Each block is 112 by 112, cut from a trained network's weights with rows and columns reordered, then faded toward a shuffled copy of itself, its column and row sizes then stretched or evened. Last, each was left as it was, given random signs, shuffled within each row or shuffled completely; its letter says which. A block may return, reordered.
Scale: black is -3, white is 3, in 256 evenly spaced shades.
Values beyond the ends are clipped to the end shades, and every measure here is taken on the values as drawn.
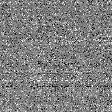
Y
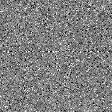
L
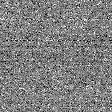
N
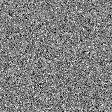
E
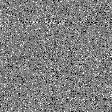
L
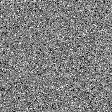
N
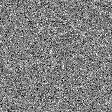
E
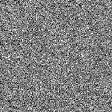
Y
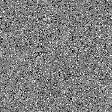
L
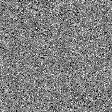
L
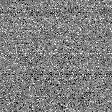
N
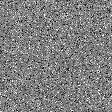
E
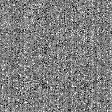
Y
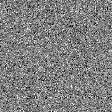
Y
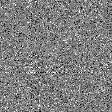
L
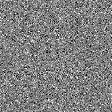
Y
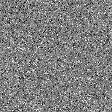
N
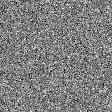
E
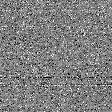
N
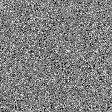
N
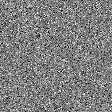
N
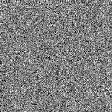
Y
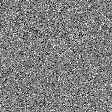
N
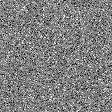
E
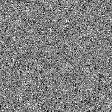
Y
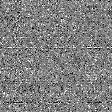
Y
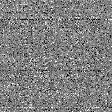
Y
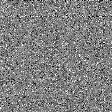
L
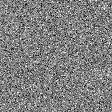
E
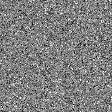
L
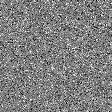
E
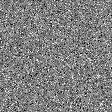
E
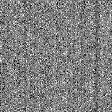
Y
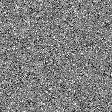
E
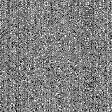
Y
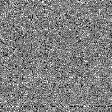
Y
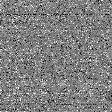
Y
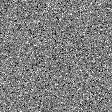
E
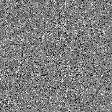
L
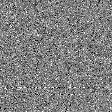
L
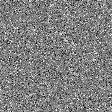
N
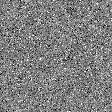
E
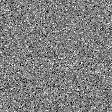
N
